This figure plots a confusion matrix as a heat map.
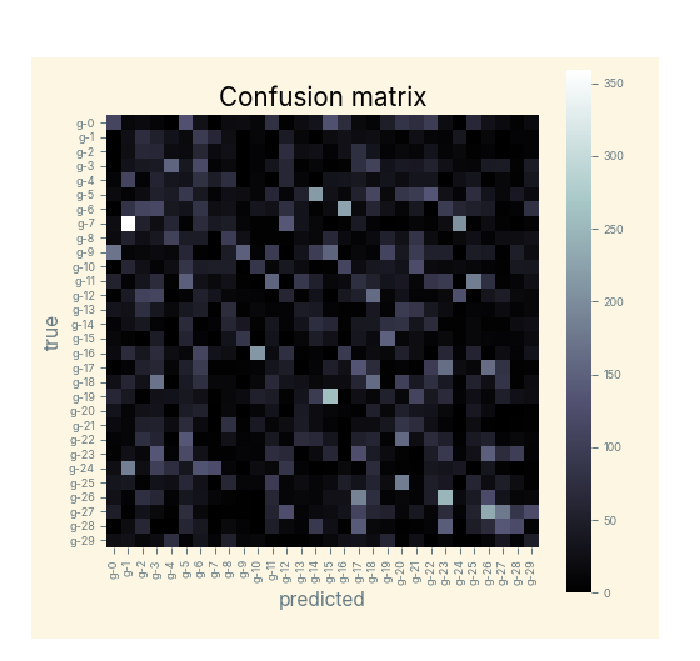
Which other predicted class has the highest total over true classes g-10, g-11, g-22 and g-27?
g-5
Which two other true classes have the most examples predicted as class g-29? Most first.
g-27, g-6
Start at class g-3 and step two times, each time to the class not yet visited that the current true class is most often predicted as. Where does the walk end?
g-1
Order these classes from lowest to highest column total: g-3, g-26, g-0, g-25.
g-0, g-25, g-26, g-3
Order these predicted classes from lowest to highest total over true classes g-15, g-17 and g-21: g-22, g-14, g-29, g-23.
g-29, g-14, g-22, g-23
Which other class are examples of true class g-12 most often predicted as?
g-18
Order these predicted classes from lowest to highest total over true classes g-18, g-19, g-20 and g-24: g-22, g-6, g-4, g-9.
g-9, g-4, g-22, g-6
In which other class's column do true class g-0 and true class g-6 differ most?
g-16
